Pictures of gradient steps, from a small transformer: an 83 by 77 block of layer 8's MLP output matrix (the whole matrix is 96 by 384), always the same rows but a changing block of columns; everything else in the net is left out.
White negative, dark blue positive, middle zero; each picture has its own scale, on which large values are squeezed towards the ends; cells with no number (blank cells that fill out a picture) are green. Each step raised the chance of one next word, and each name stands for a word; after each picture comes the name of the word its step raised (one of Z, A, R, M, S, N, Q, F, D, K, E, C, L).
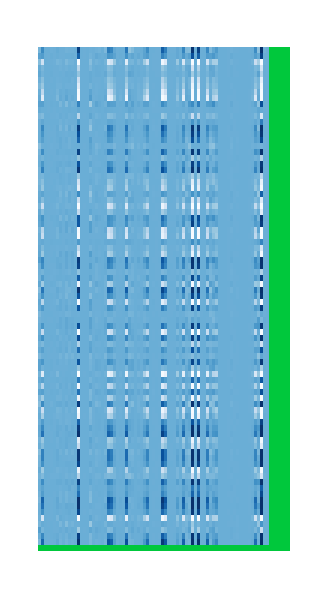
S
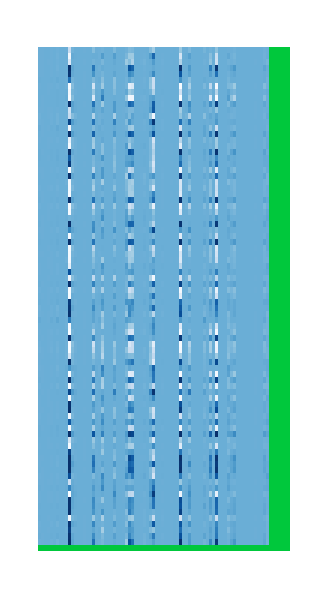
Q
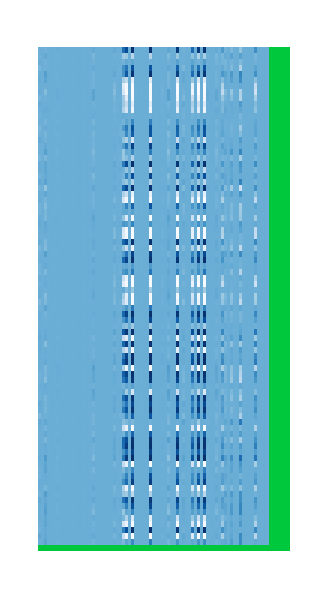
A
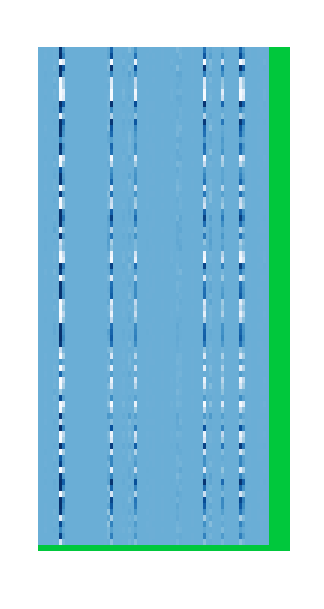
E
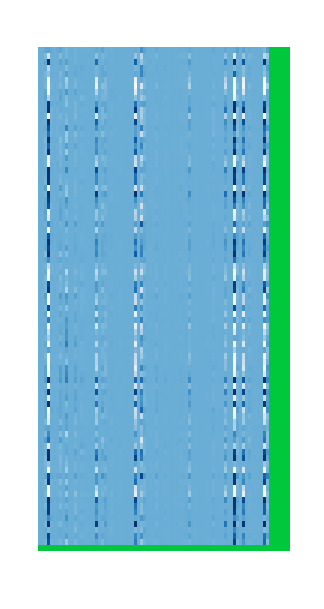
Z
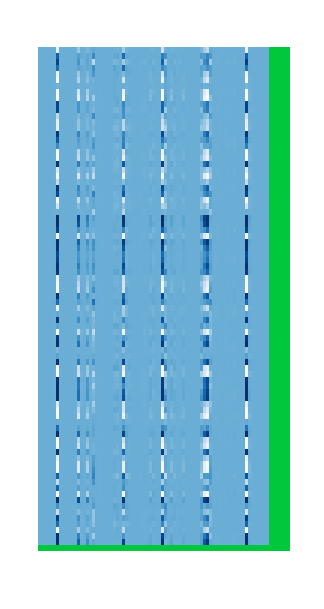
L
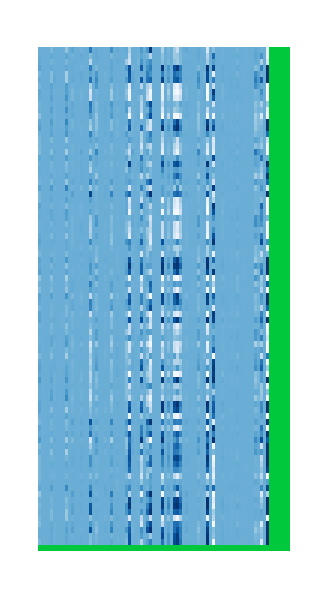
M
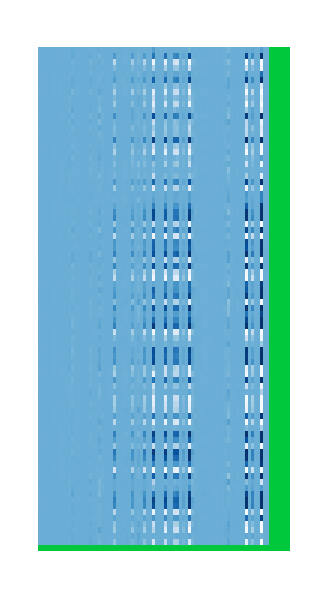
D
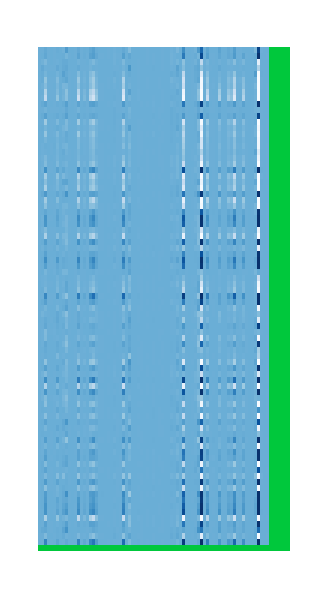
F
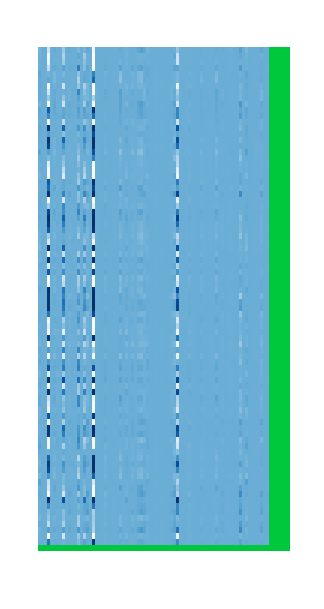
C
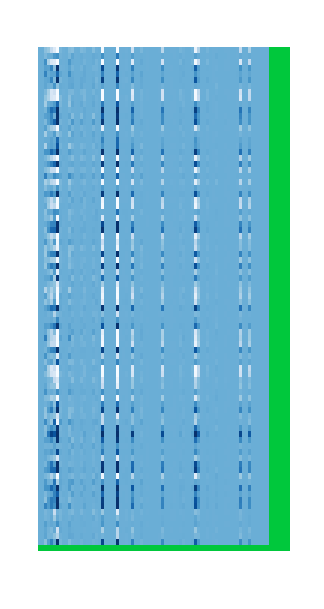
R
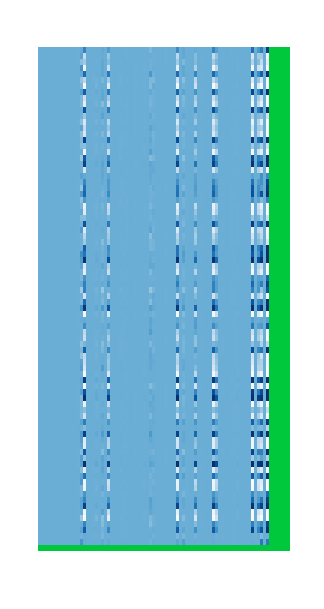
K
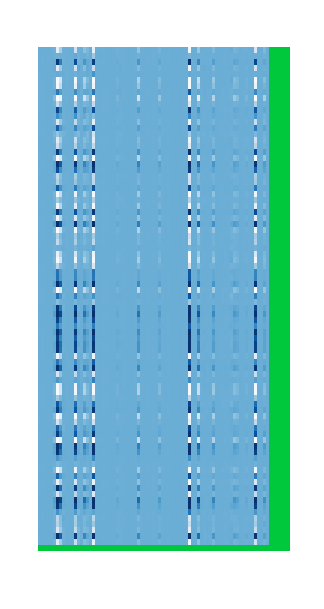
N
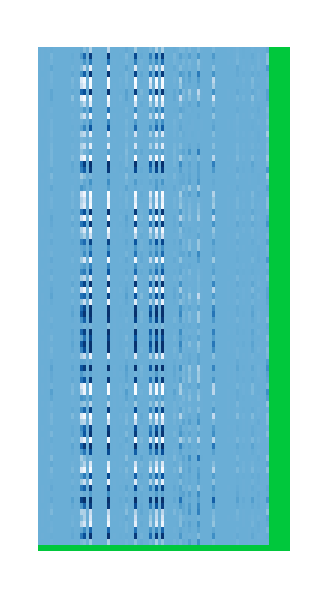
N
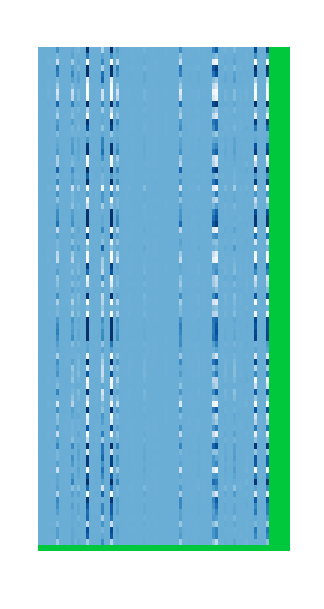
E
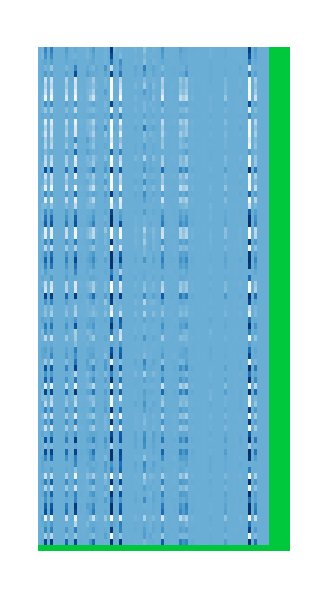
F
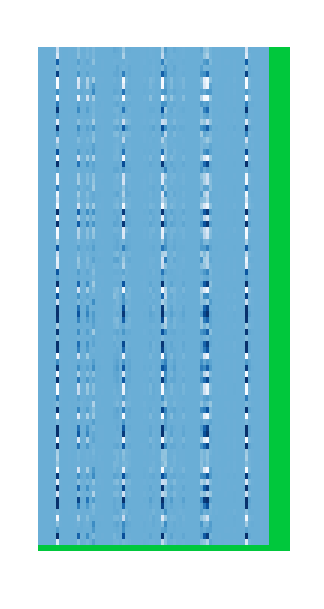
N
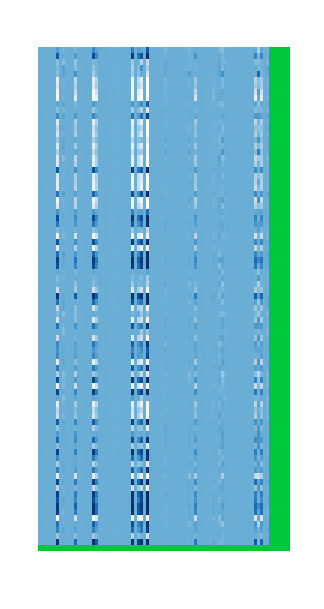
F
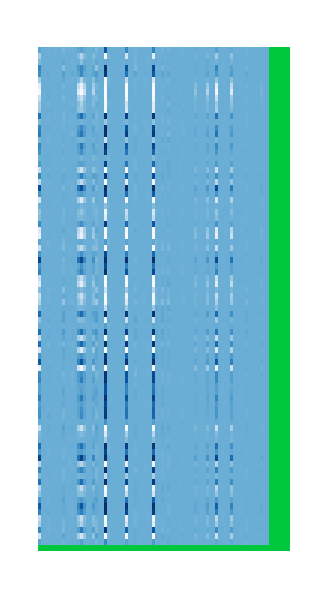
A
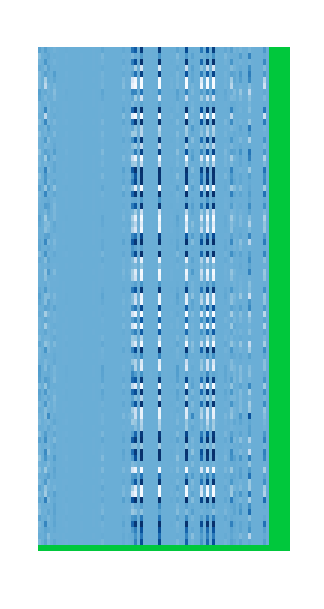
Z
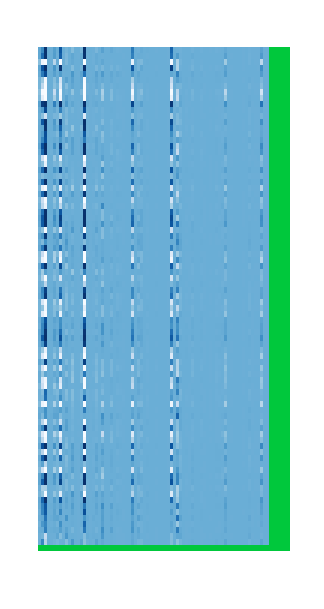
E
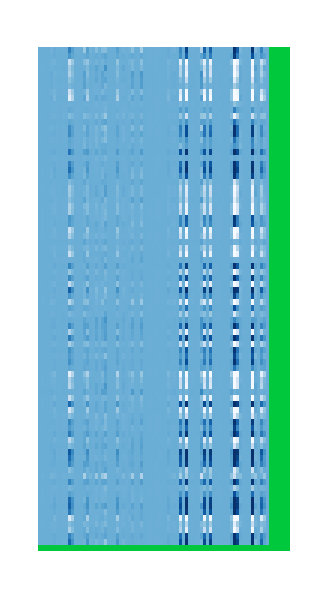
S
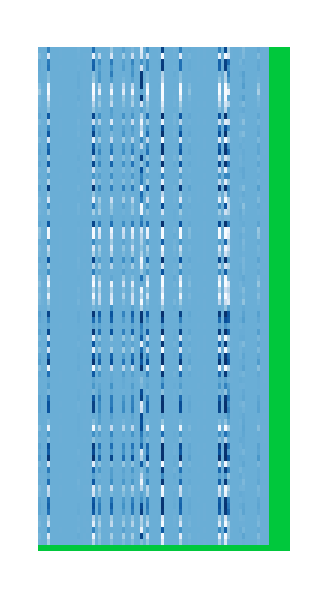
A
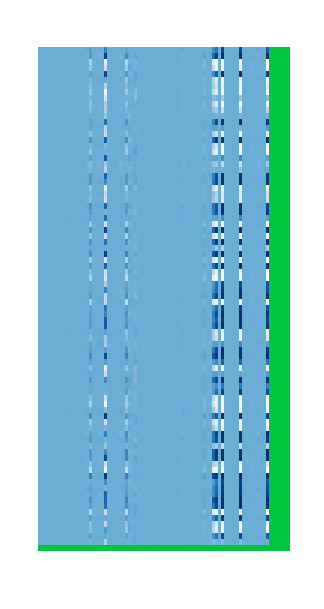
D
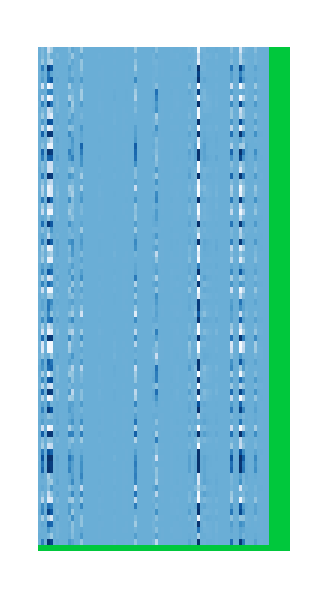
Q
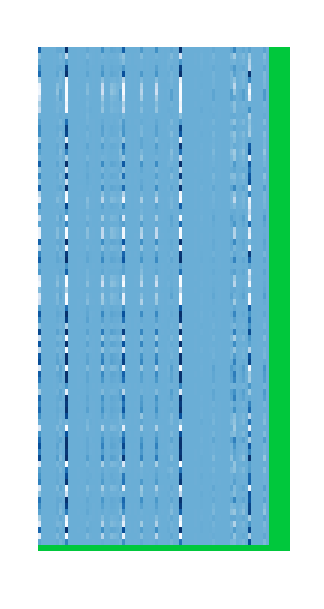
A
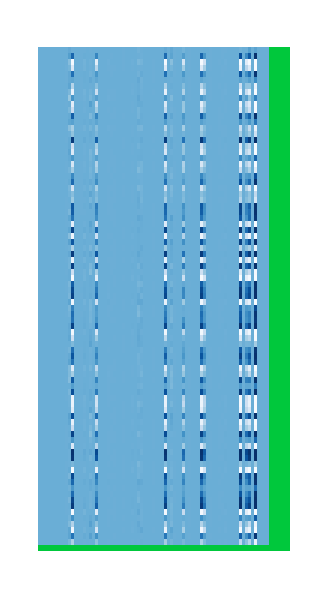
D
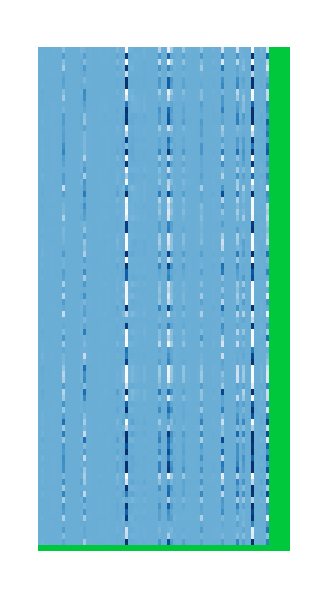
R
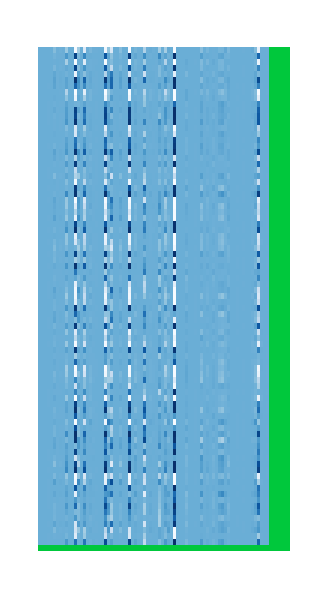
R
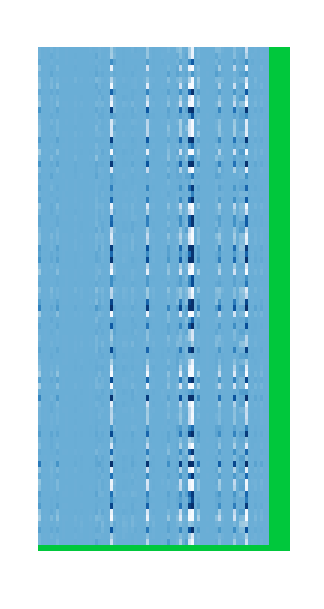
K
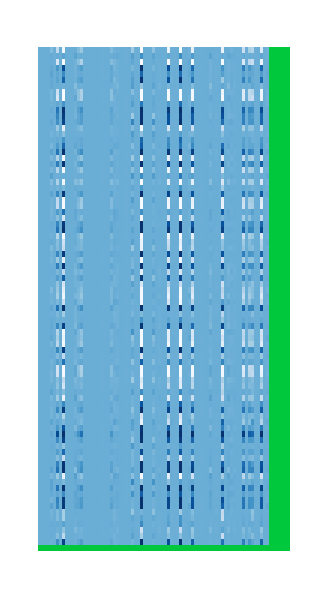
R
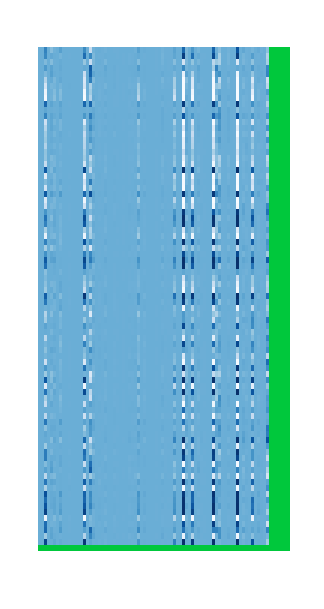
F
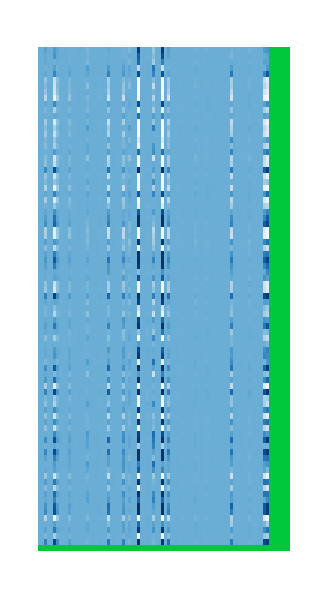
F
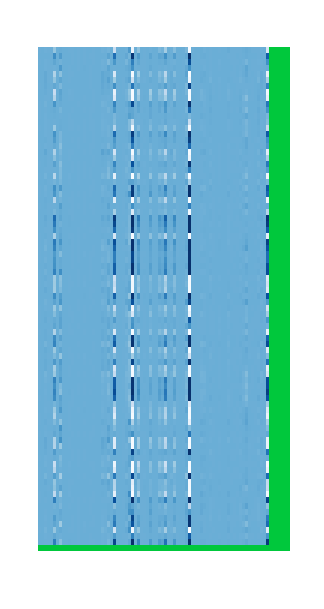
L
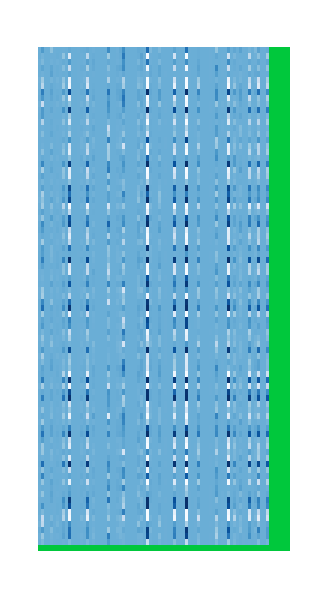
K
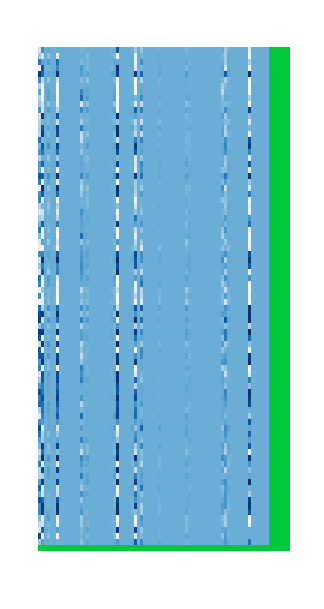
A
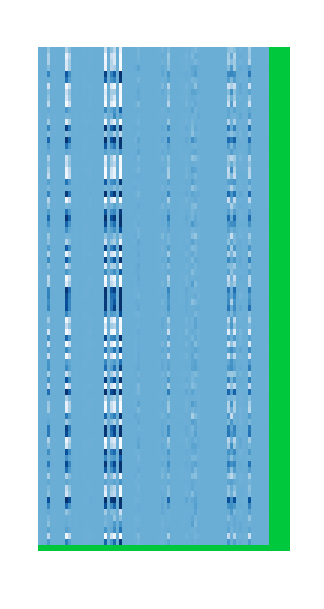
C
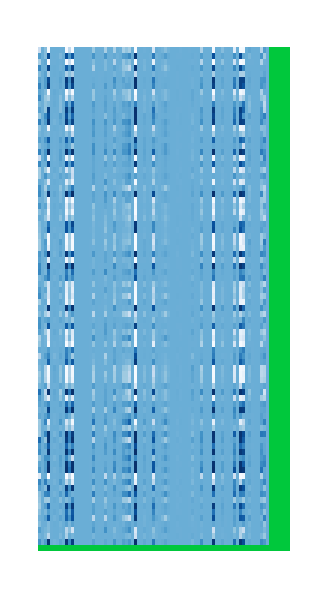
R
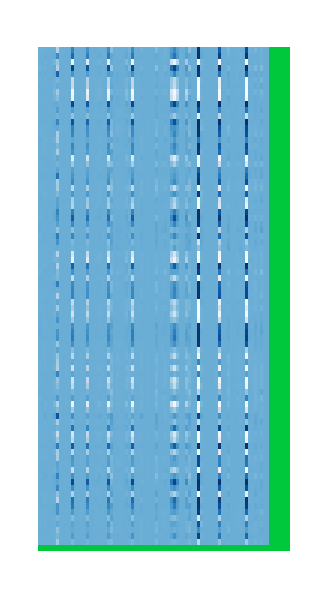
E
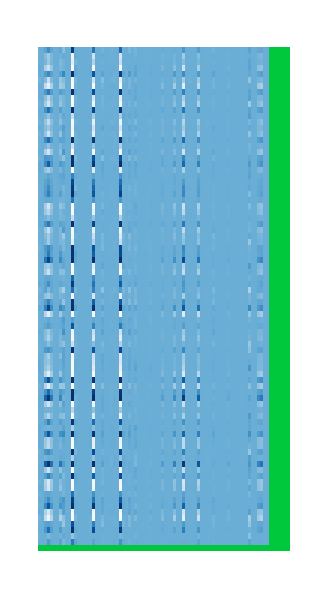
K
